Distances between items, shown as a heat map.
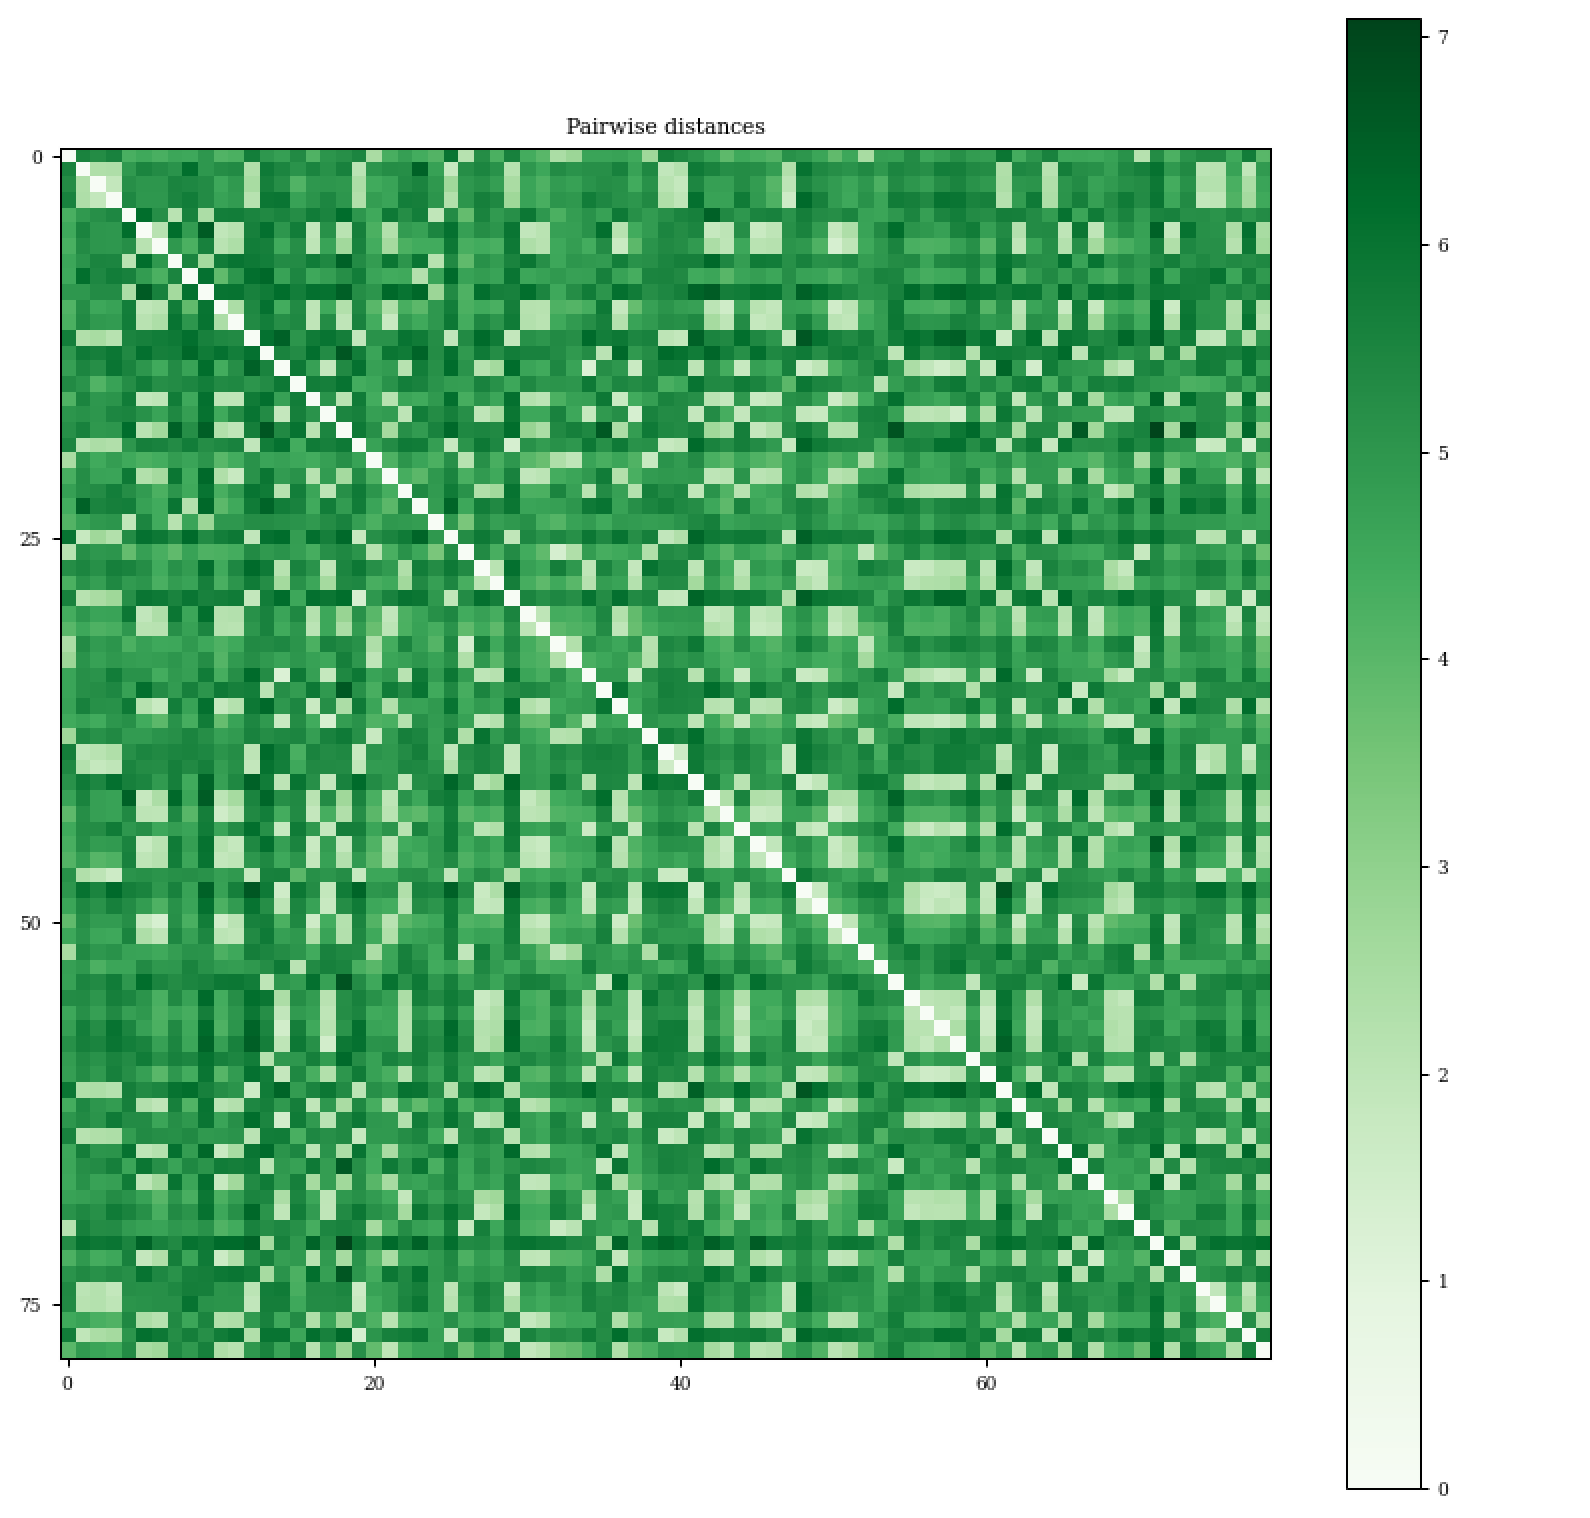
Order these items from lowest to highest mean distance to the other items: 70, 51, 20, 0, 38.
51, 20, 0, 70, 38
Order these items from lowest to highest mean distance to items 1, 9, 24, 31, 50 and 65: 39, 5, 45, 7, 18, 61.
45, 5, 18, 7, 39, 61
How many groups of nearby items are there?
8
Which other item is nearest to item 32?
26
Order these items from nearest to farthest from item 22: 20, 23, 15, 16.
16, 20, 23, 15
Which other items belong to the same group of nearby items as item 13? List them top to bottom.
35, 54, 59, 66, 71, 73
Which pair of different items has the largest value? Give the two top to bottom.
18, 71
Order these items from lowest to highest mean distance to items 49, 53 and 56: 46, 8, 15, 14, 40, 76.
14, 15, 46, 76, 8, 40
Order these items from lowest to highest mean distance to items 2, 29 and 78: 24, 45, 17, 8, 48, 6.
45, 6, 24, 17, 8, 48
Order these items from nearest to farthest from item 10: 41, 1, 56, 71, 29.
56, 41, 1, 29, 71
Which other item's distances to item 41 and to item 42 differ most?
48
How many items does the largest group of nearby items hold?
22
